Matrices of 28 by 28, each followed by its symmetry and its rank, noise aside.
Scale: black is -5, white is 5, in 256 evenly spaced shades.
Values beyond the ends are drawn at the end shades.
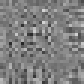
antisymmetric, rank four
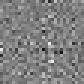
antisymmetric, rank six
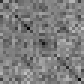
symmetric, rank five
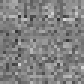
no symmetry, rank six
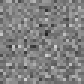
symmetric, rank four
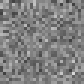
symmetric, rank six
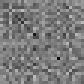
symmetric, rank five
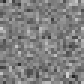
no symmetry, rank six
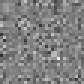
symmetric, rank six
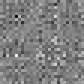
symmetric, rank five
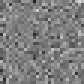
no symmetry, rank six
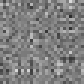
antisymmetric, rank four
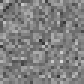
symmetric, rank six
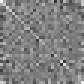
symmetric, rank five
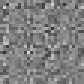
antisymmetric, rank four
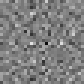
no symmetry, rank four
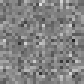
symmetric, rank four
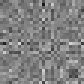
symmetric, rank four
